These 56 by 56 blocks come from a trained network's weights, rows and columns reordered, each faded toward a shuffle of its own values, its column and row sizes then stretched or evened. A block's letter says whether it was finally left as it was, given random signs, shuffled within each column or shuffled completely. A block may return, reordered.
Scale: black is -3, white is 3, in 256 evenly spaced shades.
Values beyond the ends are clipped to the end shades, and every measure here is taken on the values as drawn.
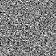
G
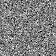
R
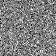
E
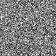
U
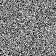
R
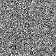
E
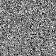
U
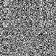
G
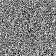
R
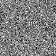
U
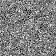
R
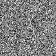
E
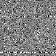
U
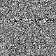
U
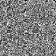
G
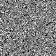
E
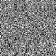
G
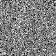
E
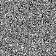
E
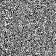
E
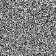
E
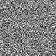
G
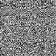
G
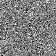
E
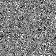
E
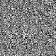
G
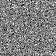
R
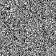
E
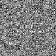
G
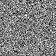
R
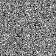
U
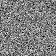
R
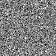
E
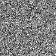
U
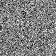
R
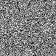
R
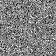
R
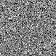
R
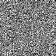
U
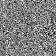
U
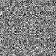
G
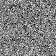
R
